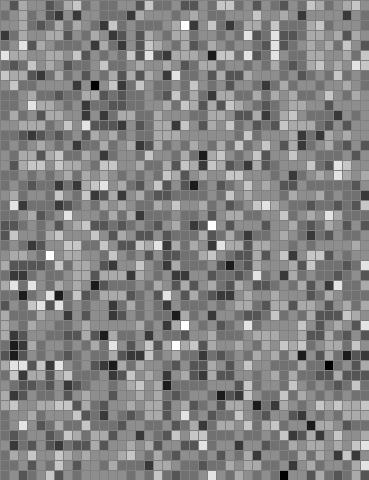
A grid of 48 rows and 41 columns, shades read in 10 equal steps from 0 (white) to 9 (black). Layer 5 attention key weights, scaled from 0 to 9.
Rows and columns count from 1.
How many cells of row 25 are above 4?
14
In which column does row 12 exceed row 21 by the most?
30
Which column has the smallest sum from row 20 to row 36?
31
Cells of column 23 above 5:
11
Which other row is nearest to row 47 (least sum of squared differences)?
18
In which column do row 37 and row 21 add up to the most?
37
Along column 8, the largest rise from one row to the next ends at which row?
39
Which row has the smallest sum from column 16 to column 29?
35
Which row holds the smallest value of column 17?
6
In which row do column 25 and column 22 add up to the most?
19
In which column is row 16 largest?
23
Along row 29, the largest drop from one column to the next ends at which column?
38
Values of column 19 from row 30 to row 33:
1 7 5 7
